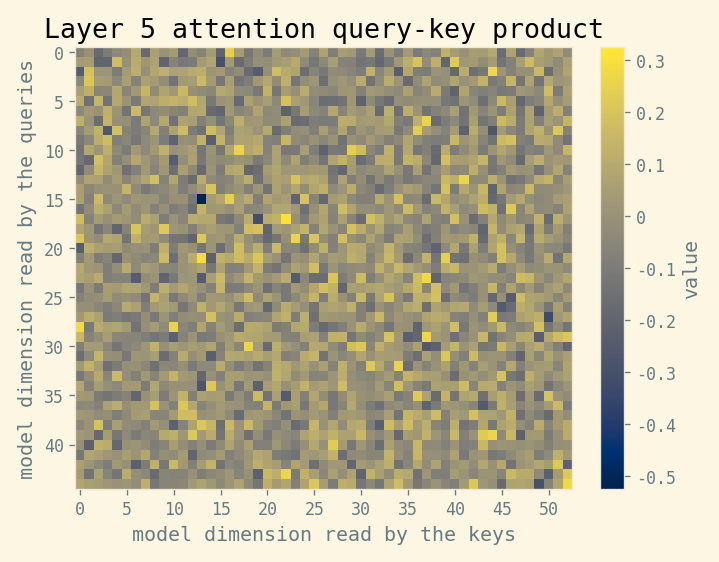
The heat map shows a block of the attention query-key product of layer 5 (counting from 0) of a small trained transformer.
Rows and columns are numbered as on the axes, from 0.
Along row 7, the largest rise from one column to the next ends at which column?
3
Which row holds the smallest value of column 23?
23
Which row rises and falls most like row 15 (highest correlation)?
34
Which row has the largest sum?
39
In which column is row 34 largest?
14
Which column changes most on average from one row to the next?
13
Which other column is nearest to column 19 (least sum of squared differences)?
30
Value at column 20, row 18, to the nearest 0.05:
-0.2
